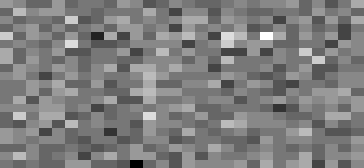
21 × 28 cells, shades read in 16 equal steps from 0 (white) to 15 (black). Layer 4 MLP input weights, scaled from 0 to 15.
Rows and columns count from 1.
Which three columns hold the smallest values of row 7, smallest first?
24, 13, 1
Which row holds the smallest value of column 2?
15
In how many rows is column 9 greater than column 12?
12
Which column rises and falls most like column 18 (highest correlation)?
6
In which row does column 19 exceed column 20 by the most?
7
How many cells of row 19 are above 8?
12
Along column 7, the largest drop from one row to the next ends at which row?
21
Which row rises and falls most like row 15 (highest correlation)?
2
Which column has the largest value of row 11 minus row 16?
18
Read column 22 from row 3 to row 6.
11 7 5 9
